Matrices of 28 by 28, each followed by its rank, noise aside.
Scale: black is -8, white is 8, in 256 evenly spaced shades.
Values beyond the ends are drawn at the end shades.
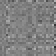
three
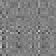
two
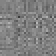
four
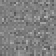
six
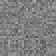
six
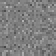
six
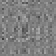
four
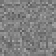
six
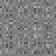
three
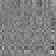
three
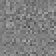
six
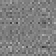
four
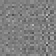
three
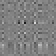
two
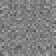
six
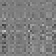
two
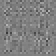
three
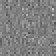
six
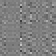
two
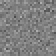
six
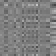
two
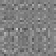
three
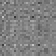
three
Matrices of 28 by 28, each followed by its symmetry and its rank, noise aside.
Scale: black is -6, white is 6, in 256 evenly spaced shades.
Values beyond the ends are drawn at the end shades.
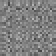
no symmetry, rank three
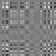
symmetric, rank one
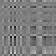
no symmetry, rank one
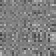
no symmetry, rank three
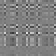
no symmetry, rank one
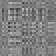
antisymmetric, rank two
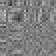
no symmetry, rank three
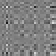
no symmetry, rank two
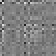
symmetric, rank two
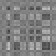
symmetric, rank one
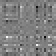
antisymmetric, rank two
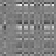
no symmetry, rank one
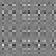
no symmetry, rank one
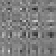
no symmetry, rank two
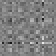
no symmetry, rank three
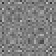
symmetric, rank three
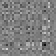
symmetric, rank three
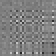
symmetric, rank one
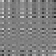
no symmetry, rank one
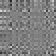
antisymmetric, rank two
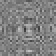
no symmetry, rank three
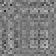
symmetric, rank three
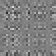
antisymmetric, rank two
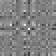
symmetric, rank two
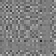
symmetric, rank two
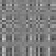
no symmetry, rank one
